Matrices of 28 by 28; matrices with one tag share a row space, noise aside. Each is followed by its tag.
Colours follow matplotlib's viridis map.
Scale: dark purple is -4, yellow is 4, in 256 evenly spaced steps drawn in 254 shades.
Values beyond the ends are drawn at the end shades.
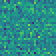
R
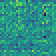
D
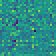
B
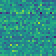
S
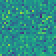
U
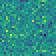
U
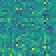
D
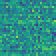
S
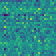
R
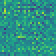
R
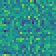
R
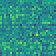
S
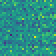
S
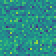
S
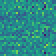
D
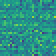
S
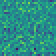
R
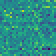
S
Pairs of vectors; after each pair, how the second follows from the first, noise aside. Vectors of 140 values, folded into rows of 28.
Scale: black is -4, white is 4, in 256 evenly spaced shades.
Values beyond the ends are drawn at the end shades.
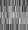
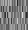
shuffled.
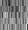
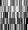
negated, scaled up.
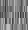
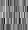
negated.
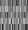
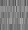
reversed, shrunk.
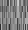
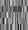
shuffled.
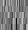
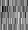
shuffled.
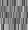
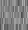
negated, shrunk.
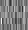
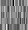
wrapped around, negated.
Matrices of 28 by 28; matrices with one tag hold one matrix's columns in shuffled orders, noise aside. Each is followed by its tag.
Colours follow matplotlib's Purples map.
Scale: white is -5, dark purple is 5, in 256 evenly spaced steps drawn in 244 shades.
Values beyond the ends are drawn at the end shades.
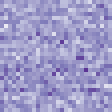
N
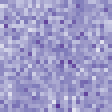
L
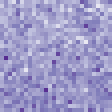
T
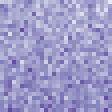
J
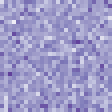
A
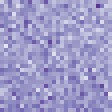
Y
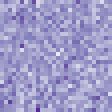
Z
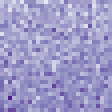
J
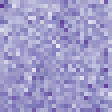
Y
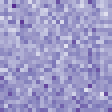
Y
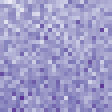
J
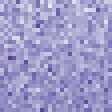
T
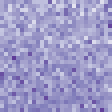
T
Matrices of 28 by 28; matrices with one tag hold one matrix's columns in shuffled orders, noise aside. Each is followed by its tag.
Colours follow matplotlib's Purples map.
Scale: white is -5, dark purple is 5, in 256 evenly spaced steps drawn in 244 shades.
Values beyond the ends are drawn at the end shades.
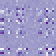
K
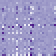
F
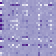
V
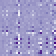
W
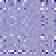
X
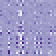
W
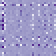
V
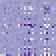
F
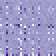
F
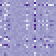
V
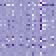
V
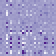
W
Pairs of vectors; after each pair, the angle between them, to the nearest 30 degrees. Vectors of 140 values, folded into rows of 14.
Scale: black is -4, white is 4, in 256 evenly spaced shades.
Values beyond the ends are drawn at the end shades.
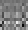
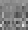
150 degrees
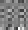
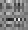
90 degrees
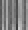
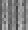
30 degrees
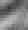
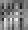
60 degrees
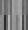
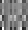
60 degrees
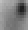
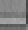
90 degrees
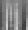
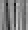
90 degrees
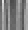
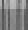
150 degrees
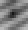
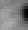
90 degrees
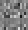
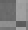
90 degrees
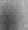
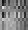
120 degrees
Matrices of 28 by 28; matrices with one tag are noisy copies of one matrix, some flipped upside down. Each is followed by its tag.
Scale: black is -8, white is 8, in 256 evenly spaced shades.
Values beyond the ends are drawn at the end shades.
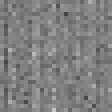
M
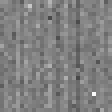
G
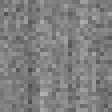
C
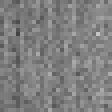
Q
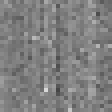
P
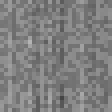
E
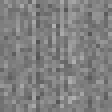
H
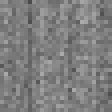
C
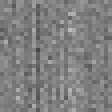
H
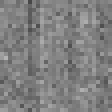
C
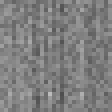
E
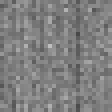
G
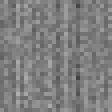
G
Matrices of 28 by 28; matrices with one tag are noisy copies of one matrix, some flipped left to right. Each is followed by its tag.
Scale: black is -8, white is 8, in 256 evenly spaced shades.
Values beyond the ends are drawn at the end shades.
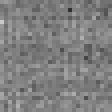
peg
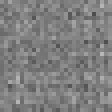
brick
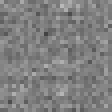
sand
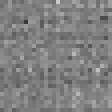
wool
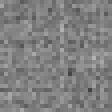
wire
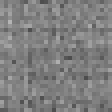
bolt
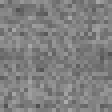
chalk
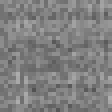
brick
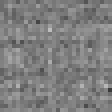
wire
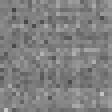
wool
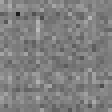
brick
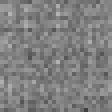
bolt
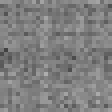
chalk
